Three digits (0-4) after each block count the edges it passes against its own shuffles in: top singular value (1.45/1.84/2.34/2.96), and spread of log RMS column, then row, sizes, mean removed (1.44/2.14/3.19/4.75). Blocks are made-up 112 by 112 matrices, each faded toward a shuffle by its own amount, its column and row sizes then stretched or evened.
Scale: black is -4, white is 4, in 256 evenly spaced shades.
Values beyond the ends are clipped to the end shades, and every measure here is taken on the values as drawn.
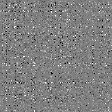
1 2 2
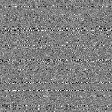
3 0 3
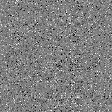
2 1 0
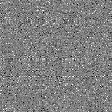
3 0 1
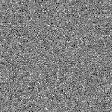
2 0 1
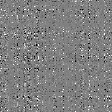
1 3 2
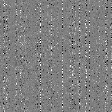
1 3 0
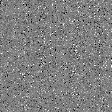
0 2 0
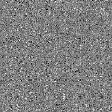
1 1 2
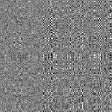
4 3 2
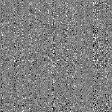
2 3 1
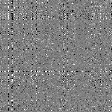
3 2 2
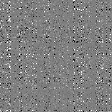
1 3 2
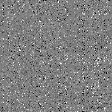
0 2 1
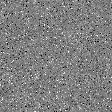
0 0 0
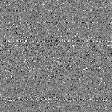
2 0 2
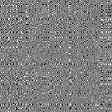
4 2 2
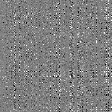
3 3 1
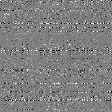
3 1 3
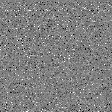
1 0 2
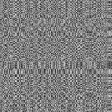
4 3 1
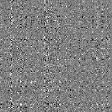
3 3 2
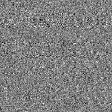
2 0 2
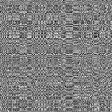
4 0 3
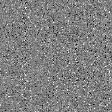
0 2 0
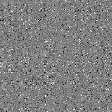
2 1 1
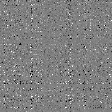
0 2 2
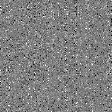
1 2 0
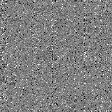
2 2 0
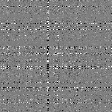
3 2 3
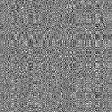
4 2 1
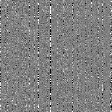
3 3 0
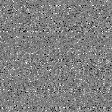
2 0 2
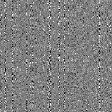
3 3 0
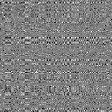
4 1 3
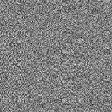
3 1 0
